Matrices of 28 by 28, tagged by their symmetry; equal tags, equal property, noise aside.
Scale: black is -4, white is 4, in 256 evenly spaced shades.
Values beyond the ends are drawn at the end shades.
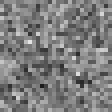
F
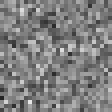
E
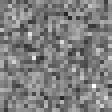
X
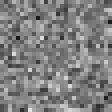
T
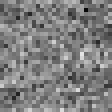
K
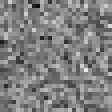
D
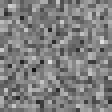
D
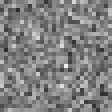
T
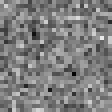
T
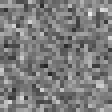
X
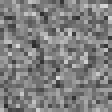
D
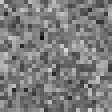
E
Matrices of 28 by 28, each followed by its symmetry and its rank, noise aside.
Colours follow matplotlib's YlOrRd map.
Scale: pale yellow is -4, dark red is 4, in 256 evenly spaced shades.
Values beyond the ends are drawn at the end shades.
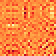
no symmetry, rank four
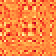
antisymmetric, rank four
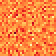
no symmetry, rank six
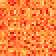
no symmetry, rank four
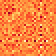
symmetric, rank four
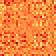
antisymmetric, rank four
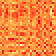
no symmetry, rank four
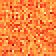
antisymmetric, rank eight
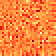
antisymmetric, rank eight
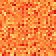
antisymmetric, rank eight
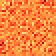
symmetric, rank eight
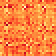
antisymmetric, rank four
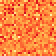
symmetric, rank six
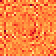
symmetric, rank four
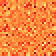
symmetric, rank six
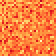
symmetric, rank eight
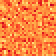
antisymmetric, rank six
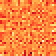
antisymmetric, rank eight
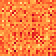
symmetric, rank six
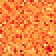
symmetric, rank eight
